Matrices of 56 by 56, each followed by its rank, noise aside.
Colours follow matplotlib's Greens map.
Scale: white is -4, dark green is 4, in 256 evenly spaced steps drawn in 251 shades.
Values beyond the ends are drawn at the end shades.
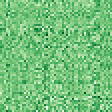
eight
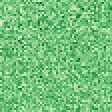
twelve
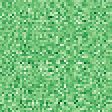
eight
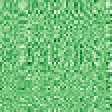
six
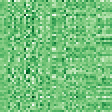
four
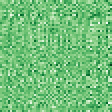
six
